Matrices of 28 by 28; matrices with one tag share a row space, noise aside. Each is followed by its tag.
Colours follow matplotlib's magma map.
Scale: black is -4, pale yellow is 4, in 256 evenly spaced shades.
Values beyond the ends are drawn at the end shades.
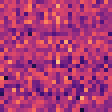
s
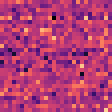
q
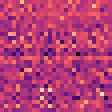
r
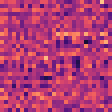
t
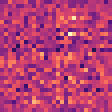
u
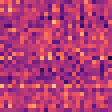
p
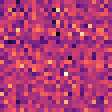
s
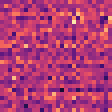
q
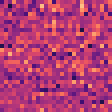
p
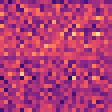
r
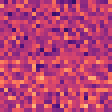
u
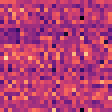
p
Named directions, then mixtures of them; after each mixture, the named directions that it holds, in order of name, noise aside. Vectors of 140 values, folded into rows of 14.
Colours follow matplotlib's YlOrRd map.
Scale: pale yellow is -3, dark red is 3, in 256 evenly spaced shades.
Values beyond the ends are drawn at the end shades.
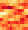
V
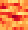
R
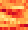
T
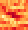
R, T.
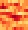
R.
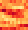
T.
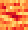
R, T.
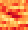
R, T.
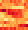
T.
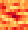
R, T.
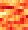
V.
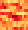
R.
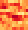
R.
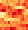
T, V.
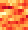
V.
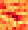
R, T.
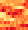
T, V.
